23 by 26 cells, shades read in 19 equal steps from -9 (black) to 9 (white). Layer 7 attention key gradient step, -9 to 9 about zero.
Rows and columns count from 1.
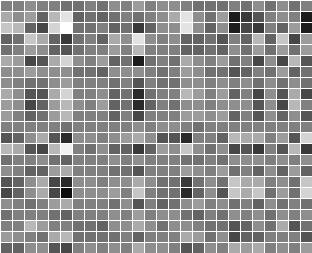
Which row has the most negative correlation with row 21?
10
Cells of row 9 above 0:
10
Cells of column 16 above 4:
3
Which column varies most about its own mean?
6
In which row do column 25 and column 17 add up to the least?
4
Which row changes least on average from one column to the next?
12
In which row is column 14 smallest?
13
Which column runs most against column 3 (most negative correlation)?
25
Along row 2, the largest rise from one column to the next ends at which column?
5
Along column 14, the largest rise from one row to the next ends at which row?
14
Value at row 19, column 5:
2
